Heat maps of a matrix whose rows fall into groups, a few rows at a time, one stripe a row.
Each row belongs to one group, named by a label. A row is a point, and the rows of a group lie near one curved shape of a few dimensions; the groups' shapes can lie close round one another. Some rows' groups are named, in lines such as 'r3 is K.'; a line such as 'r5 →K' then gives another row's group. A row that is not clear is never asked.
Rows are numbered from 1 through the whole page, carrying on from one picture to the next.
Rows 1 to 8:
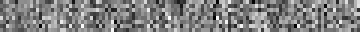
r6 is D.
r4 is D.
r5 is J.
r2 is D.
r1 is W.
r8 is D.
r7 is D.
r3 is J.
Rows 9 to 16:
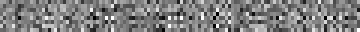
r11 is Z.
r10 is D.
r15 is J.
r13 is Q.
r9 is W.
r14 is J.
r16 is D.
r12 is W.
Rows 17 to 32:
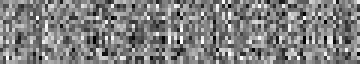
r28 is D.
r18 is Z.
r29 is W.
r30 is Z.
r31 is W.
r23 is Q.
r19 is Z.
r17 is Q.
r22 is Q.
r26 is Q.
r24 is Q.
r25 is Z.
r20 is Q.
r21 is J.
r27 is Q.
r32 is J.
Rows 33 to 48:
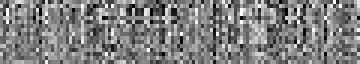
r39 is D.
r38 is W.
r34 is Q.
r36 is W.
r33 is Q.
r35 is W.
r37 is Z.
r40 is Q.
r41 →J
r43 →D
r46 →Q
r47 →D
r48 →Q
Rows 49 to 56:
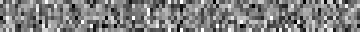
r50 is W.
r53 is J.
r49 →Q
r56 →Q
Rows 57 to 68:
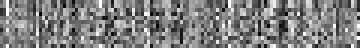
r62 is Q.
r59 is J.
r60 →W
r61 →Z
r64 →W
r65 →J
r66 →D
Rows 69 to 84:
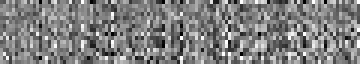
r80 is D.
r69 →D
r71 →J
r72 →J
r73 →D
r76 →D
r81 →D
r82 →J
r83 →W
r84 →W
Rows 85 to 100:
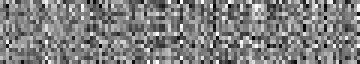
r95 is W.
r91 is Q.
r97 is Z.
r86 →Q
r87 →D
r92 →Q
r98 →Z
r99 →W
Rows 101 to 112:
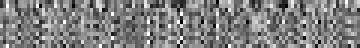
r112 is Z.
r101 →W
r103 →Z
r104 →J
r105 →D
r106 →Z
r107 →J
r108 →D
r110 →J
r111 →Z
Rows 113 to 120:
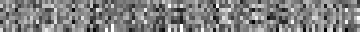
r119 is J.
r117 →D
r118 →W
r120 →Q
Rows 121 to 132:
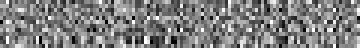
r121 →Z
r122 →W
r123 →Q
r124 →W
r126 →J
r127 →Q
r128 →Q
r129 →D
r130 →W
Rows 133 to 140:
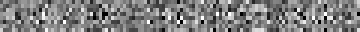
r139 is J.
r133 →W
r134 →Q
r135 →D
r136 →Z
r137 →Q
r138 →Z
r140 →Q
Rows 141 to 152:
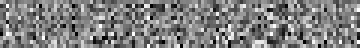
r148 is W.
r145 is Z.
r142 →W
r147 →Z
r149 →J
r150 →Z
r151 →Q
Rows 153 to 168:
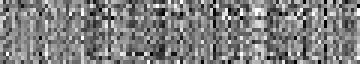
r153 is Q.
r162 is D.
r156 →D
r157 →J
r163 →W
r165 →Q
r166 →W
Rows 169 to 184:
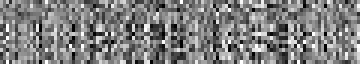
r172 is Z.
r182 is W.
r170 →Q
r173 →D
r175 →W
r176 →W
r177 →Q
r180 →D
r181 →Q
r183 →W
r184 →W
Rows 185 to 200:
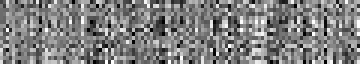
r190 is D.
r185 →W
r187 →D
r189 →D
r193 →Q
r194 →J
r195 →D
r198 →J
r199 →W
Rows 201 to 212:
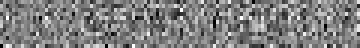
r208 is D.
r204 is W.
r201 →W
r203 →W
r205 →W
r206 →J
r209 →J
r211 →J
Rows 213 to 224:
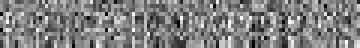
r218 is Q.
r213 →Z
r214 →Q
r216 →J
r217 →W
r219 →W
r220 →J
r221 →Z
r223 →W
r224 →W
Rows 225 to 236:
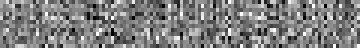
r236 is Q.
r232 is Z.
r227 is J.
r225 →Q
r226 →Q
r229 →Q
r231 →D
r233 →J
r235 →D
